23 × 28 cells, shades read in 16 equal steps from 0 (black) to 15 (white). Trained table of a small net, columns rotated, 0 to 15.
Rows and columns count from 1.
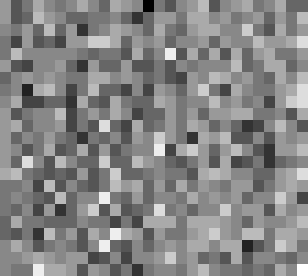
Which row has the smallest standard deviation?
7
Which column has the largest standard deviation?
10
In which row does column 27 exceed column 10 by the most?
9
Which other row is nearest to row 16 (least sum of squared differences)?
3
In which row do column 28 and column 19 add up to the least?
17
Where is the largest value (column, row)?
28, 23
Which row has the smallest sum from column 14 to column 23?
14
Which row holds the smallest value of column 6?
18
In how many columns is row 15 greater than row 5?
13
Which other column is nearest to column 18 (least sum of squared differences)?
22
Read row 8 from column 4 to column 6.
10 11 8
